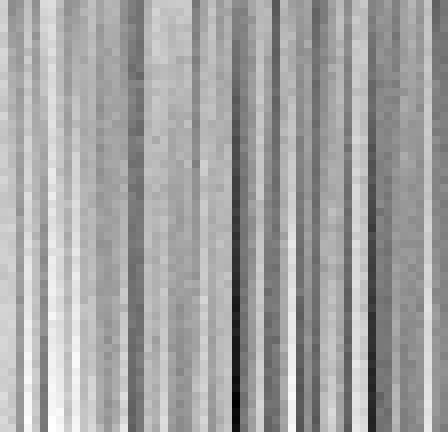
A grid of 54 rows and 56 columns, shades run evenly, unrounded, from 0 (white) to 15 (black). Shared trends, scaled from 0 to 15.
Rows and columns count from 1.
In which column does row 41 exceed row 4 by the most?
30
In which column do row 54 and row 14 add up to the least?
7
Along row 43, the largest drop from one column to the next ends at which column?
45
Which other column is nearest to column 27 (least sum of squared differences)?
24
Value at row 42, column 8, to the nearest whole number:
2
